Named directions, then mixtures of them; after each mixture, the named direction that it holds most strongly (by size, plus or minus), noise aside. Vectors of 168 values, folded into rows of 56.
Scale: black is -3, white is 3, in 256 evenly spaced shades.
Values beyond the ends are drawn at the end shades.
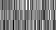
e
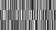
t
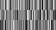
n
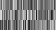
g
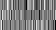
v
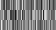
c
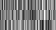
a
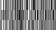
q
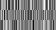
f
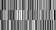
t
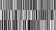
g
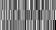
v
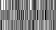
q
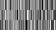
n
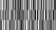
q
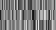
a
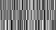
a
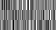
e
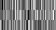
q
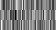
c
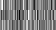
q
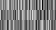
a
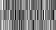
q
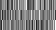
v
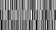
t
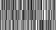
a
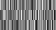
t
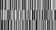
c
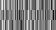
q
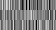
e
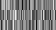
c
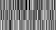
e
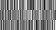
v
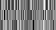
f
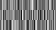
t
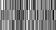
q
